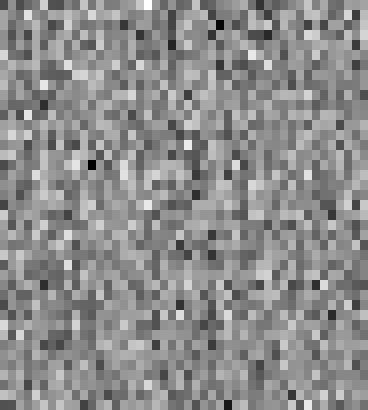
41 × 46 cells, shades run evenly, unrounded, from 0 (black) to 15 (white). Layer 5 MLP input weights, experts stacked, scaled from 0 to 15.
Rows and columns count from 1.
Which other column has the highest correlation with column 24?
13
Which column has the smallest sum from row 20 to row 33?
45
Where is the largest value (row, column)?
1, 19
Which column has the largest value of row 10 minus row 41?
29
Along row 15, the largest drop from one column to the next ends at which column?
25
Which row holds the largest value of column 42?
23
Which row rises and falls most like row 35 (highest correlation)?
32
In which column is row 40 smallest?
37
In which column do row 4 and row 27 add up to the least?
27
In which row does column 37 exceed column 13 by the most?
16
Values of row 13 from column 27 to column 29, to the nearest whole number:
9 10 6
